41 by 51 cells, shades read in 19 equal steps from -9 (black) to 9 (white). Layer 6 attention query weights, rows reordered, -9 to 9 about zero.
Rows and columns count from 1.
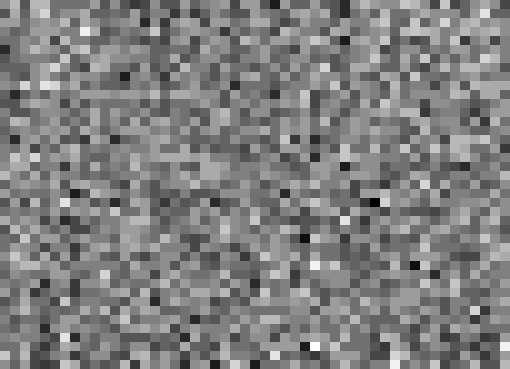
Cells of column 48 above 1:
13
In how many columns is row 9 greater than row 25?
23
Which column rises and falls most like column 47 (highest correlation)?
35
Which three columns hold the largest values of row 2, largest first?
49, 5, 39
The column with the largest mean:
3
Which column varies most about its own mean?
32
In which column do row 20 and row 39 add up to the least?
31
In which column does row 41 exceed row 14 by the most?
40
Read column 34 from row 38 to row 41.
-1 5 2 0
